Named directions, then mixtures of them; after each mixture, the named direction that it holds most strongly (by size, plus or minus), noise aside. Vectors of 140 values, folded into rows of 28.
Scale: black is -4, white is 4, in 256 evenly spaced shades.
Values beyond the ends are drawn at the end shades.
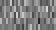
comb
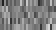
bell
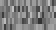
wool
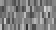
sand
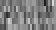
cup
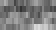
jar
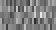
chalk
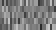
bell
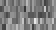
cup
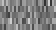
cup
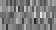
chalk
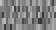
wool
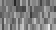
sand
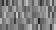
comb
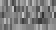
wool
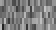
sand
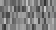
sand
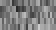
sand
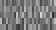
comb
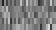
bell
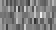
chalk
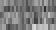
jar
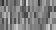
bell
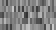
wool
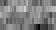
jar
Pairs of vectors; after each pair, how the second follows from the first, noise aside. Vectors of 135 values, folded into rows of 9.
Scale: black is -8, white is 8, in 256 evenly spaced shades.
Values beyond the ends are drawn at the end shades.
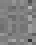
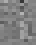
wrapped around.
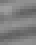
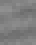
shrunk.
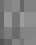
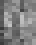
scaled up.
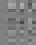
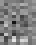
reversed, scaled up.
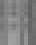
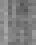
reversed, negated.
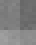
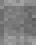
wrapped around.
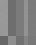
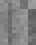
reversed, negated.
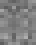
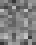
scaled up.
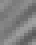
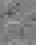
wrapped around, negated, partly zeroed.
